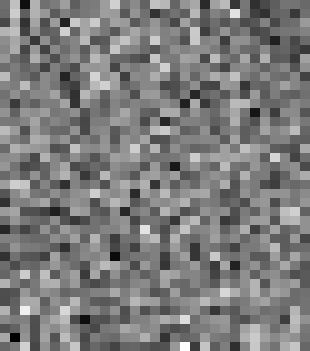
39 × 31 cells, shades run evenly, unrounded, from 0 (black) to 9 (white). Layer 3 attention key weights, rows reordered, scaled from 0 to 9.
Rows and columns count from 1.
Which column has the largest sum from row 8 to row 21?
24
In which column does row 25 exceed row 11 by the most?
20
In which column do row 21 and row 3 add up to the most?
2
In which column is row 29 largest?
22
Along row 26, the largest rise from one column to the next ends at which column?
15
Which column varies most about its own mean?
3
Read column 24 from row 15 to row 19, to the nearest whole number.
5 6 4 6 4
